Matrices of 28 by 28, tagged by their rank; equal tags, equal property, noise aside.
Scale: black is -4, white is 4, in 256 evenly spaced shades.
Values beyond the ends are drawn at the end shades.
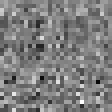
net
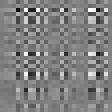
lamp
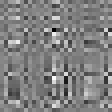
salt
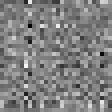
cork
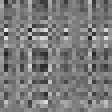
lamp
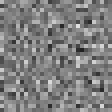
net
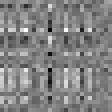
lamp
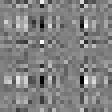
lamp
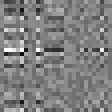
lamp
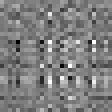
salt
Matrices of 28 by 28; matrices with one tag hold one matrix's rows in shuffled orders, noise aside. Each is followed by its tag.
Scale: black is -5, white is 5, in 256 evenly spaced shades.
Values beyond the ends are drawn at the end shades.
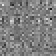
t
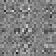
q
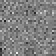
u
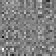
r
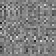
u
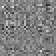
r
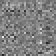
r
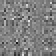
q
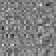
r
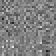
r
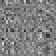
r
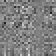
q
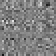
r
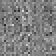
q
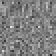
t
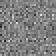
u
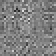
q
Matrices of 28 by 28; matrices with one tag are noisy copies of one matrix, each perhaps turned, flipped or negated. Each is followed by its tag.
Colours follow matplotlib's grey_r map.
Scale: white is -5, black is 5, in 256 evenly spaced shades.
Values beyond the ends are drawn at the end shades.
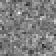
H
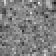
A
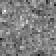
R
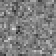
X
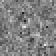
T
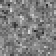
T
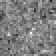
R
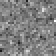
H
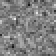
H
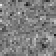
H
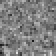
A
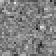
X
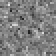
T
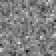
H
